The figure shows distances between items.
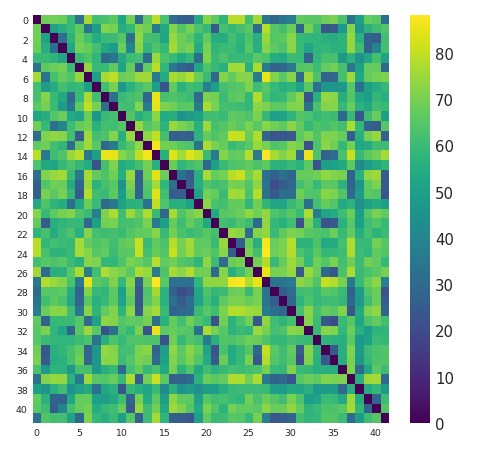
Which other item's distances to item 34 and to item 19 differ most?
14
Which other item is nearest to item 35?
31
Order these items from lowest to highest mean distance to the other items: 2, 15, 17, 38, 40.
38, 17, 15, 2, 40
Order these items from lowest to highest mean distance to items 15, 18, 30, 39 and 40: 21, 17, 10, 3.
17, 3, 10, 21
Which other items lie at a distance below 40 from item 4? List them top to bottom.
8, 9, 13, 19, 32
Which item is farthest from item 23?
27
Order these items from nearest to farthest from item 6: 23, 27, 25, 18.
23, 25, 18, 27
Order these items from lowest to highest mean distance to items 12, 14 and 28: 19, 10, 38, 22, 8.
38, 10, 19, 22, 8
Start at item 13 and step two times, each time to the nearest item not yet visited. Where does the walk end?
8
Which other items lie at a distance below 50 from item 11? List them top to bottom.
2, 3, 39, 40
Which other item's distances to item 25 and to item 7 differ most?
15
